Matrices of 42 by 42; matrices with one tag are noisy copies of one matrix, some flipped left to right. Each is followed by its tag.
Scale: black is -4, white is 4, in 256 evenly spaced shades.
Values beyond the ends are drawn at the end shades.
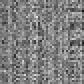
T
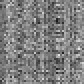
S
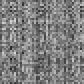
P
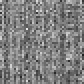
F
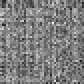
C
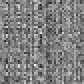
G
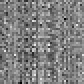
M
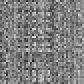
M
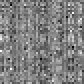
P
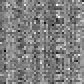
S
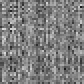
P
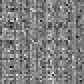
T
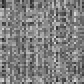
C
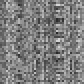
S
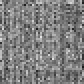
F
